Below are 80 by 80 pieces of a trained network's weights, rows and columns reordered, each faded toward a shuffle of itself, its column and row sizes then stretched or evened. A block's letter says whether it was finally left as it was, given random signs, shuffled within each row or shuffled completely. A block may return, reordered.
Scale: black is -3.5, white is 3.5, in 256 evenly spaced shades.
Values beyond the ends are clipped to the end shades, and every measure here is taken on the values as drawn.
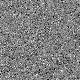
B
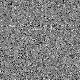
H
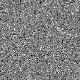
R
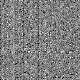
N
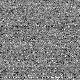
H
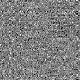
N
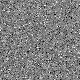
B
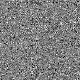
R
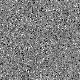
R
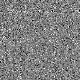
R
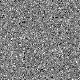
R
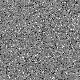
B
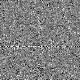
R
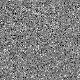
R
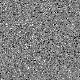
H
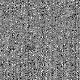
N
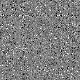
R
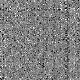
N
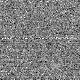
H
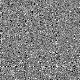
R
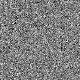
R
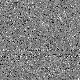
H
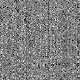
N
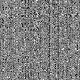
N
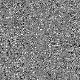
R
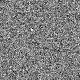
B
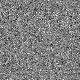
H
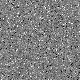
B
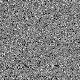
H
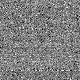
H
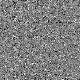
R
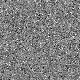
B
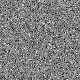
B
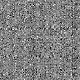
N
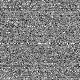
H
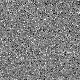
H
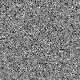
B
